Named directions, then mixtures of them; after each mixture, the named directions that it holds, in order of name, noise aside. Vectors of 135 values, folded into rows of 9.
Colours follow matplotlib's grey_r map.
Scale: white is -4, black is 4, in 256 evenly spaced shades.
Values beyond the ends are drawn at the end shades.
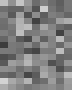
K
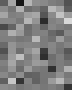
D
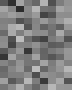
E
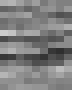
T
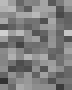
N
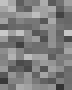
N.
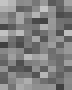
K, N.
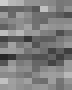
K, T.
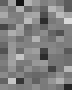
D.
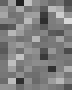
D.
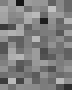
D, N.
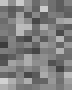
K.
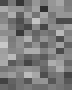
K.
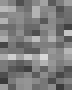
N, T.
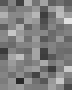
D, E.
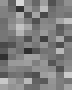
E, K.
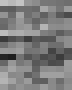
K, T.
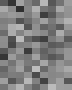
E.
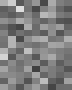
E.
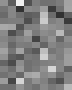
D.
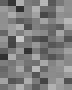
E.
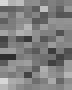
K, T.
